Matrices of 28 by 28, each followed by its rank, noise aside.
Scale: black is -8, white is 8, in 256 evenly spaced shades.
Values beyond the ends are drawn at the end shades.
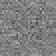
six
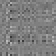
three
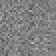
six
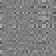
four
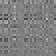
two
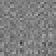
four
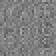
six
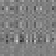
two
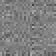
four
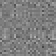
four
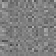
three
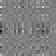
two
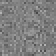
six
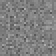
six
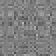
four
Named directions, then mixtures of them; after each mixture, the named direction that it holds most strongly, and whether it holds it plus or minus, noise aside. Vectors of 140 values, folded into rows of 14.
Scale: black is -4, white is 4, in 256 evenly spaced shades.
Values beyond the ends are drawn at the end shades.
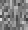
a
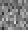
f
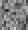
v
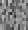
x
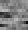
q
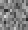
v, plus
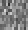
x, minus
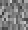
f, plus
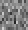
f, minus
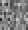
a, minus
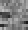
q, plus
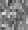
x, minus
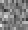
q, minus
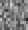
a, plus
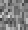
a, minus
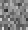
a, plus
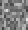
v, minus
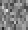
v, minus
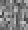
a, plus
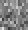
f, minus
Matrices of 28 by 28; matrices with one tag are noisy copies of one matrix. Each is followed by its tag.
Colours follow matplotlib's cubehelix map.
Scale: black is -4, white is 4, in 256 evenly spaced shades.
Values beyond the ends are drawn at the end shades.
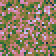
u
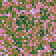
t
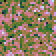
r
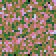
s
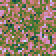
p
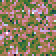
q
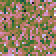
r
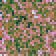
t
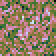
u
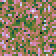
t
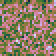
s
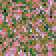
r
